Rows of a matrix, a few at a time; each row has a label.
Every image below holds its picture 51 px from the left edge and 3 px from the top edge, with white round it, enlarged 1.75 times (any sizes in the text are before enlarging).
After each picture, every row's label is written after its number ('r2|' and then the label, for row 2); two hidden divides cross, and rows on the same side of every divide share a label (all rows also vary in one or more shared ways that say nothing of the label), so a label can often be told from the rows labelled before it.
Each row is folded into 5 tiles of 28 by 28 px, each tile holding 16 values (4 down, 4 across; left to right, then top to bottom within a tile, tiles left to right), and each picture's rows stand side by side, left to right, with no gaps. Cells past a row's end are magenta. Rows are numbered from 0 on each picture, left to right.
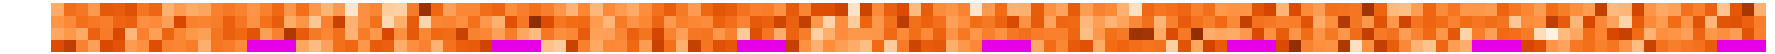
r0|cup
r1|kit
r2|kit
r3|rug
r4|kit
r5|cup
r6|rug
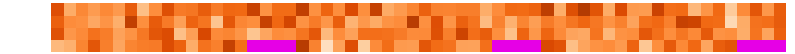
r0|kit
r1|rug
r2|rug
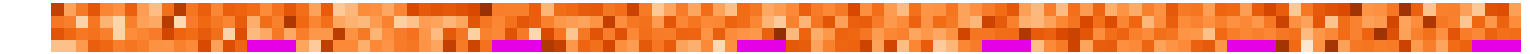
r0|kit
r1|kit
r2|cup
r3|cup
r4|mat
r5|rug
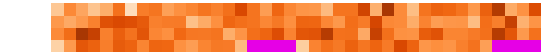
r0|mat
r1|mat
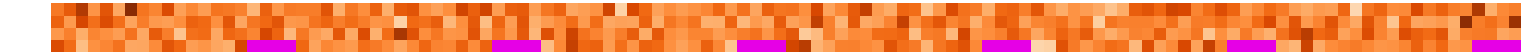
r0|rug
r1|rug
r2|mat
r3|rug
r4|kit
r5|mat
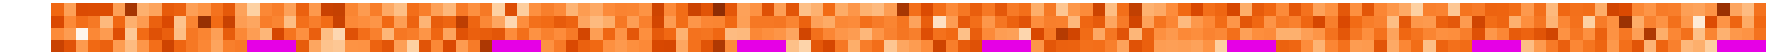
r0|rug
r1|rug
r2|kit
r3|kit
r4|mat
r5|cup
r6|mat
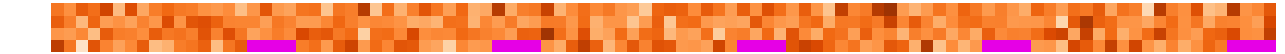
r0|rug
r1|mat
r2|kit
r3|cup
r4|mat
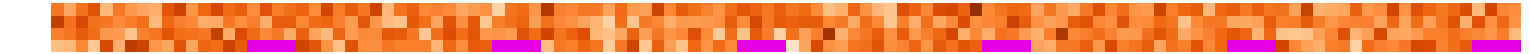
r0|kit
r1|rug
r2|kit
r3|kit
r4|mat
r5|rug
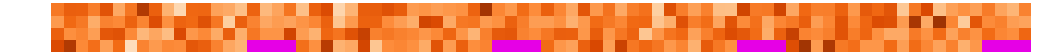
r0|cup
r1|cup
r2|mat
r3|cup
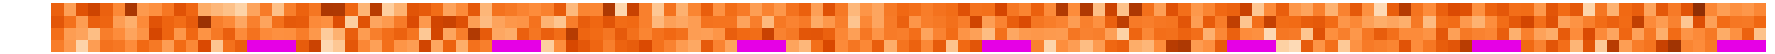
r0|rug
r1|rug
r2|mat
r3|kit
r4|rug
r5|kit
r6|rug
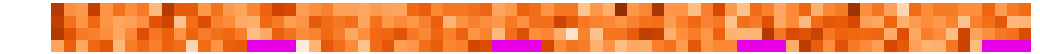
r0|kit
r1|kit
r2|rug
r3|mat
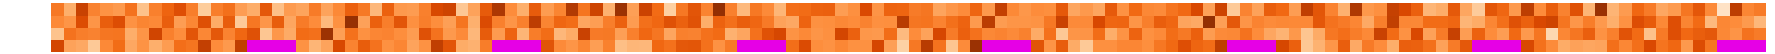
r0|rug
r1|mat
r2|rug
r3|rug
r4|rug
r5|rug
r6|rug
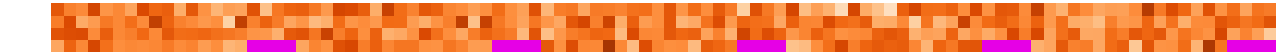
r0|mat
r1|mat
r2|cup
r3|kit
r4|kit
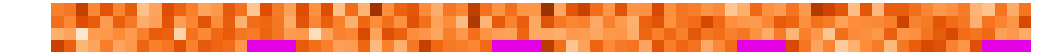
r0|rug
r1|rug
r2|rug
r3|rug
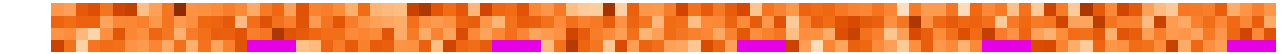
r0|rug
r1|kit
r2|mat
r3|cup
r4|cup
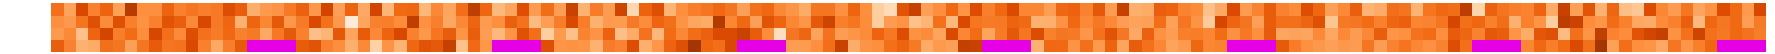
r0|rug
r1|rug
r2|rug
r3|kit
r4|mat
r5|rug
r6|mat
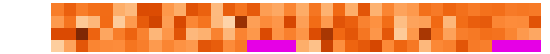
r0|mat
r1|mat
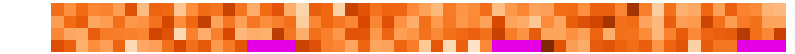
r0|rug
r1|cup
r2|cup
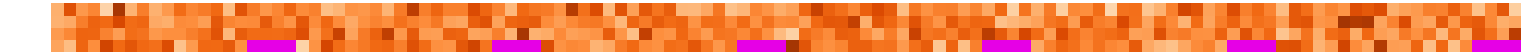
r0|mat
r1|kit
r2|rug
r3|cup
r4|mat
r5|cup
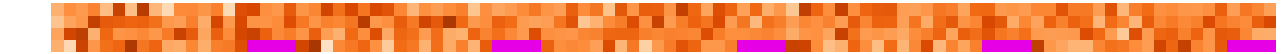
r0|mat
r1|cup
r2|rug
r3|cup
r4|rug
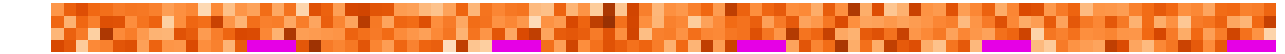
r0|cup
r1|cup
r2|mat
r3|mat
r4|kit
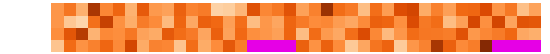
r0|mat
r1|rug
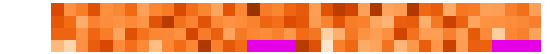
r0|kit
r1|rug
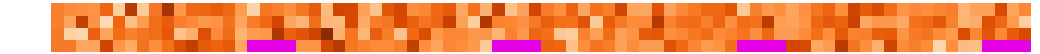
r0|rug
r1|mat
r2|rug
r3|cup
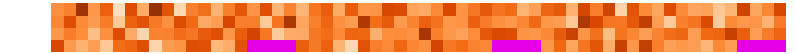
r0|rug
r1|cup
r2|mat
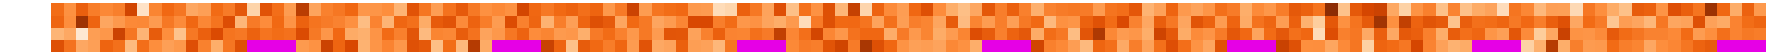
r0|rug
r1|kit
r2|cup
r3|mat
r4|cup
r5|cup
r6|kit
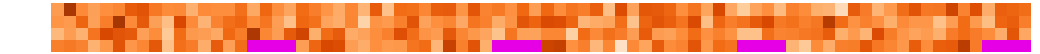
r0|cup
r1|kit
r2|rug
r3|kit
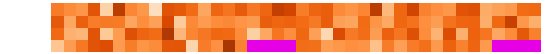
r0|kit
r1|rug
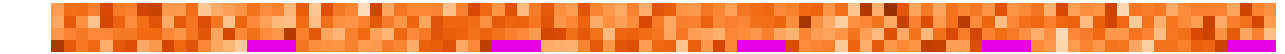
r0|cup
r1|rug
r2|kit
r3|rug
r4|rug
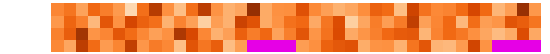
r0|mat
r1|kit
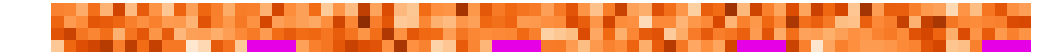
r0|mat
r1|mat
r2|rug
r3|rug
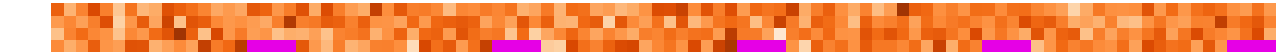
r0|kit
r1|rug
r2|kit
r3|kit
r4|kit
